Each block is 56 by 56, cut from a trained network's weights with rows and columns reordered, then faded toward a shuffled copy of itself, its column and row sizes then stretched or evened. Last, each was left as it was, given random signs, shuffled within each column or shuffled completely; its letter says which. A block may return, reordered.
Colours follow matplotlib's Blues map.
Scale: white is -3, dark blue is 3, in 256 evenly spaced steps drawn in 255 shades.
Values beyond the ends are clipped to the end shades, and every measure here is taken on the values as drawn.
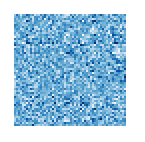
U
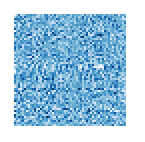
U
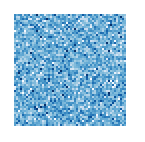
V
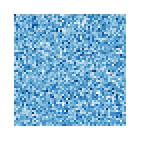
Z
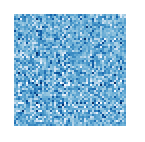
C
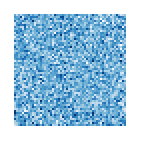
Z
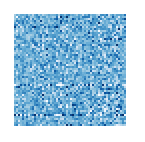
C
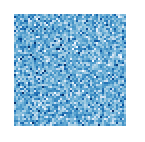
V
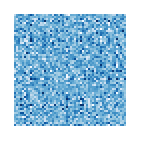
U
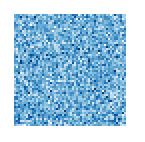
V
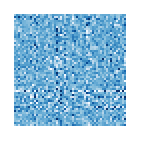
U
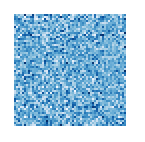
C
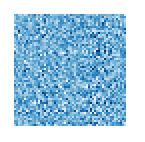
U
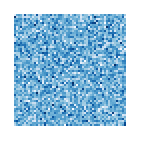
V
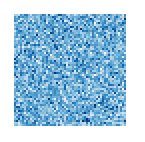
V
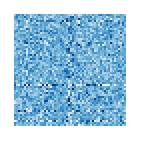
C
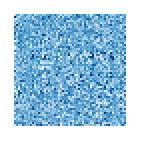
C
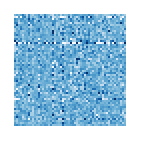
C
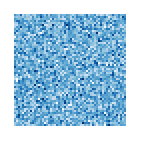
V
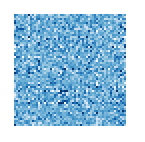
C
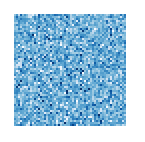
Z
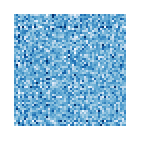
U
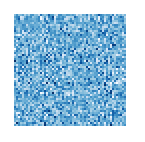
U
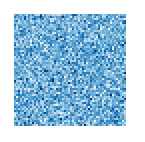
V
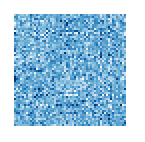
U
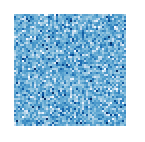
V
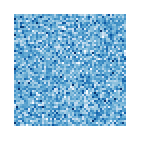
V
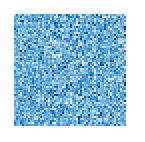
Z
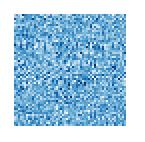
U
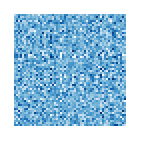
U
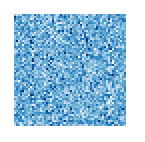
Z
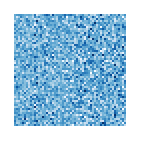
Z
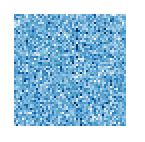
Z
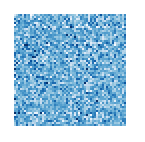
C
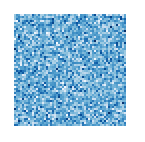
V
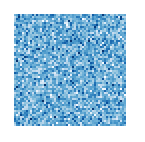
V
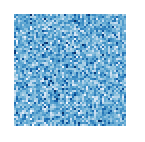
Z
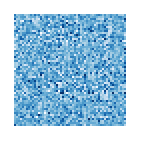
C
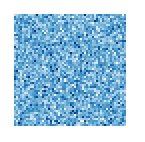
V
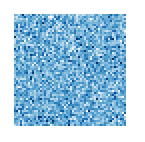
V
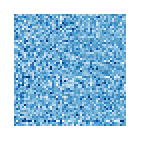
U
